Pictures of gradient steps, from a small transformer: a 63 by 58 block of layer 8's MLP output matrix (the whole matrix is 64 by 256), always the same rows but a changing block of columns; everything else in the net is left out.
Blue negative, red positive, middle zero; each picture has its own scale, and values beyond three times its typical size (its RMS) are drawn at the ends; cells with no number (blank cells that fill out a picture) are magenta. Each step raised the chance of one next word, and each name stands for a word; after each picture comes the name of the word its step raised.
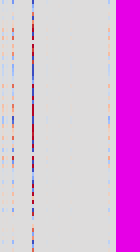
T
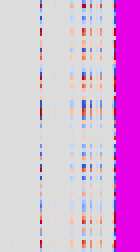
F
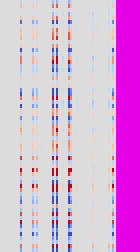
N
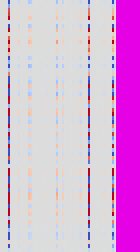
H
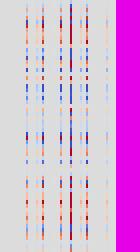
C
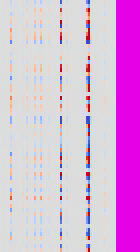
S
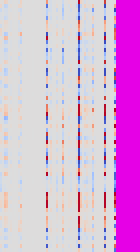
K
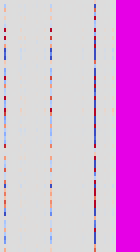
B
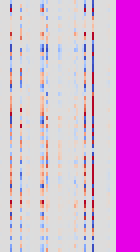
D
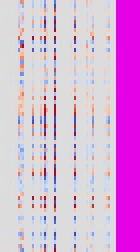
S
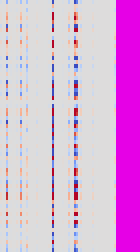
H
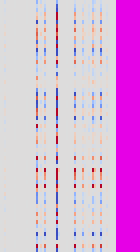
N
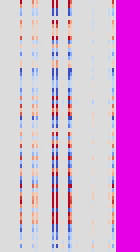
K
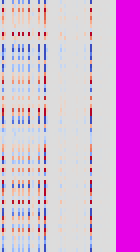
D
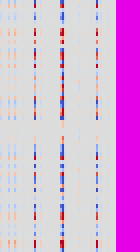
F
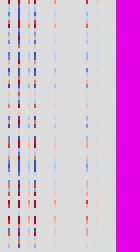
K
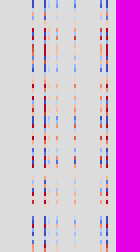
T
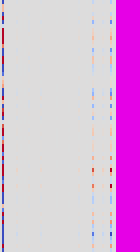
N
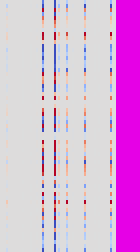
D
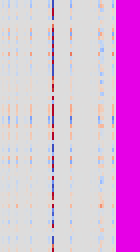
T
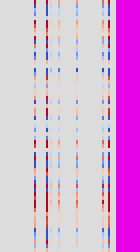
K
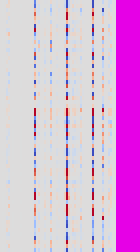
H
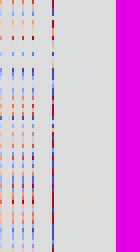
K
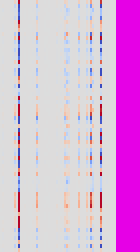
K
